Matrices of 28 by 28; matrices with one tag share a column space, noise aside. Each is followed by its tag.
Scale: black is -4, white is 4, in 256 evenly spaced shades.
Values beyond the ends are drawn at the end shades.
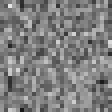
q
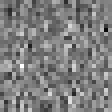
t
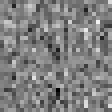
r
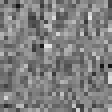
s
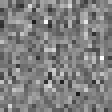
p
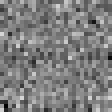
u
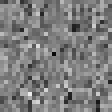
t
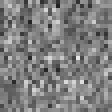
p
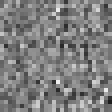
t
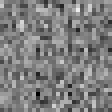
r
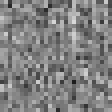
p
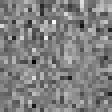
r
